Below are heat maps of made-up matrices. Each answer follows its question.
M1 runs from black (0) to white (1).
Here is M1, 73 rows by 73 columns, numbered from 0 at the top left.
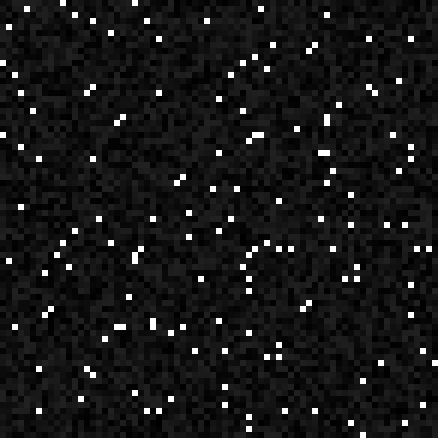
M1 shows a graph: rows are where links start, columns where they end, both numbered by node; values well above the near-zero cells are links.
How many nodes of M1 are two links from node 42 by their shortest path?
9
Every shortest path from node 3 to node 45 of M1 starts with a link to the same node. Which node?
node 24
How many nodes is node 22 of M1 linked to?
4
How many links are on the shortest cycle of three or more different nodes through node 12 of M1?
6
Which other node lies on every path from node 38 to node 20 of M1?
node 54
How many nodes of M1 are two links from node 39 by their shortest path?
1
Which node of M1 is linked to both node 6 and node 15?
node 26
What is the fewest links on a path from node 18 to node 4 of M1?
7
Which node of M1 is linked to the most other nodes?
node 41
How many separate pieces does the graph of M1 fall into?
10
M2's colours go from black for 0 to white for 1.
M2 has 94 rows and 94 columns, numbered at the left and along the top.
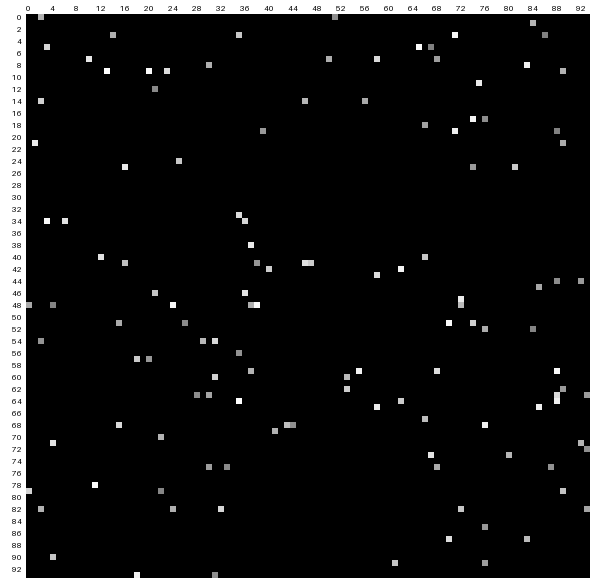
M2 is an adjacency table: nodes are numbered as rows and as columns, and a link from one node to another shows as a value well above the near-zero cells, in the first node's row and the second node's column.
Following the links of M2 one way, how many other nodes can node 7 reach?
10
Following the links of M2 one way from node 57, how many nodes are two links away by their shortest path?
1
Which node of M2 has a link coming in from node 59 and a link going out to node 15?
node 68
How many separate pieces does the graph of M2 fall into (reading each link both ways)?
4
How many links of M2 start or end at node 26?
1
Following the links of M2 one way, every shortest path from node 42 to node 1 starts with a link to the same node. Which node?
node 40
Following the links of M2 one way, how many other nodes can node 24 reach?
4
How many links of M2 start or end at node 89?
4
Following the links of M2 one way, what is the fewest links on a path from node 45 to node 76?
2
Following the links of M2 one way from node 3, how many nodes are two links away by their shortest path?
5
